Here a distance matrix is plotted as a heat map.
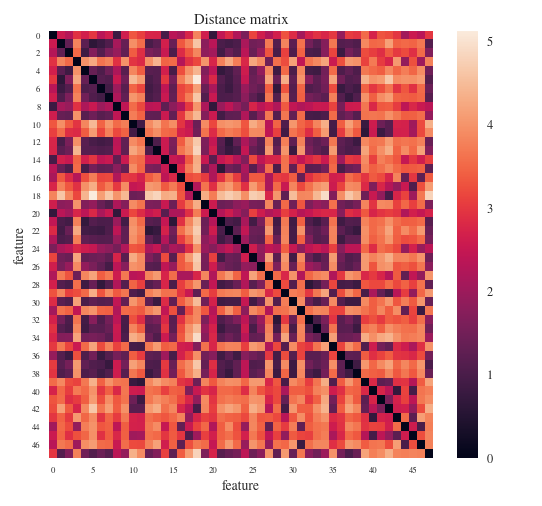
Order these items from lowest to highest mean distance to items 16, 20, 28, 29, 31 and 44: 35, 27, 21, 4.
27, 35, 21, 4
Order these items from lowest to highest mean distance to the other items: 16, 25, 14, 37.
37, 25, 14, 16
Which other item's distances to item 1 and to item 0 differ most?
5
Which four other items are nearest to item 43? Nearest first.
40, 45, 17, 29
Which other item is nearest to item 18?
42
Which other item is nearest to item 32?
28
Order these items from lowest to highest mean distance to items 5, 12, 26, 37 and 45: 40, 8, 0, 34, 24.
34, 24, 8, 0, 40
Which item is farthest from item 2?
18
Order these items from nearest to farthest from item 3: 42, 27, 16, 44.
27, 44, 16, 42
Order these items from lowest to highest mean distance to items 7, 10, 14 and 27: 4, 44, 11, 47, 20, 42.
20, 44, 11, 42, 4, 47
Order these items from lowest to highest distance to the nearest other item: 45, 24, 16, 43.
43, 45, 16, 24
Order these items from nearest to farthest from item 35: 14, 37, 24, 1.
24, 14, 1, 37
